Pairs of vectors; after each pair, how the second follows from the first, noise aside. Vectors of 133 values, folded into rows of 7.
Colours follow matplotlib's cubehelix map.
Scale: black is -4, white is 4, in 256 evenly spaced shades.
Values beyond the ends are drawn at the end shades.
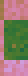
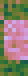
negated.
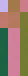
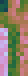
negated.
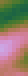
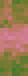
wrapped around, negated, shrunk.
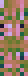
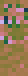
reversed, partly zeroed.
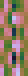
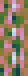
negated.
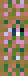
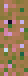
wrapped around, partly zeroed.
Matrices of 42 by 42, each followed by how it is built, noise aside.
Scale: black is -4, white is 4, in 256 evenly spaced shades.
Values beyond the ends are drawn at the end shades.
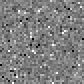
sparse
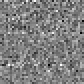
uneven rows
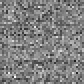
blocks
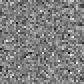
repeating rows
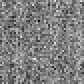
blocks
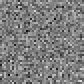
blocks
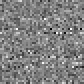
uneven rows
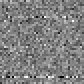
uneven rows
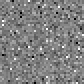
sparse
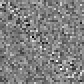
banded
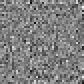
low rank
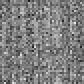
blocks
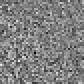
lower triangular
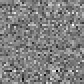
uneven rows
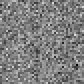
repeating rows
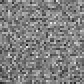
blocks
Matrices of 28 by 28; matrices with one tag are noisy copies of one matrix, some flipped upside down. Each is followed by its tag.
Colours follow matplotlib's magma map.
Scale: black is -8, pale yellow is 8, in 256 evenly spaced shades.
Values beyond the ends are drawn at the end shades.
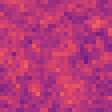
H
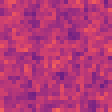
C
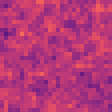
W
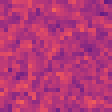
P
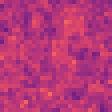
H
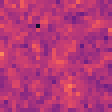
H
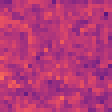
P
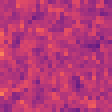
P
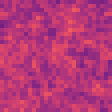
H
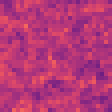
P
